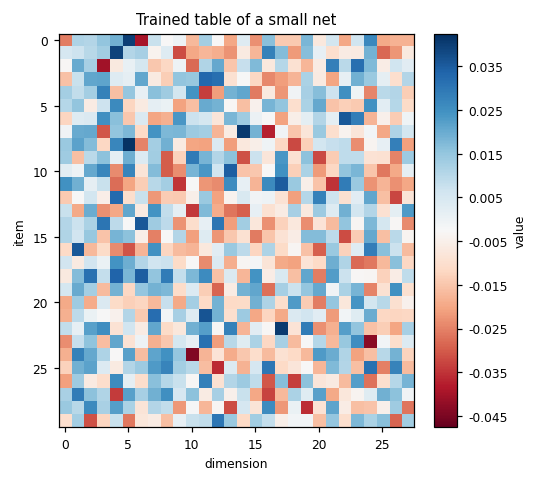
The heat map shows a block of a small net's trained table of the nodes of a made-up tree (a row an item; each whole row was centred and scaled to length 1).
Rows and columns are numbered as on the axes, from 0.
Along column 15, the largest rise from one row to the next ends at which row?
2
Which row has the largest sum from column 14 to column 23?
19
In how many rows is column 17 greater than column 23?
13
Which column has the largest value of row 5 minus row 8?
11
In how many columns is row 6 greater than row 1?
16
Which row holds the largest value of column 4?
1
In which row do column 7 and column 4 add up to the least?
20
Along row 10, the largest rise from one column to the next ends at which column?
5
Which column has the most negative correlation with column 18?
4
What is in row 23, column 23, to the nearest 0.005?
0.025
